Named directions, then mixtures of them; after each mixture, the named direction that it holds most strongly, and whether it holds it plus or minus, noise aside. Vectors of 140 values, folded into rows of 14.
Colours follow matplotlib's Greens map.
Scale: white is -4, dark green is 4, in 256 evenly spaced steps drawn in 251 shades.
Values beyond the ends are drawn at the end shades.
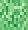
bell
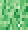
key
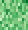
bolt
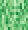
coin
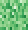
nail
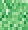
bolt, minus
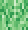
coin, plus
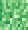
key, minus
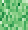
bolt, minus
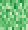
nail, minus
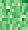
bolt, plus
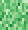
bolt, minus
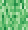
coin, minus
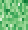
bolt, plus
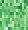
coin, plus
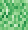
bell, minus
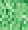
nail, minus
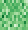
bell, minus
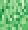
coin, plus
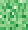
nail, plus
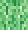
bell, plus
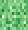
coin, plus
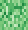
bell, minus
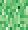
key, minus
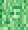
coin, plus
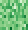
nail, plus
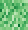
bell, minus
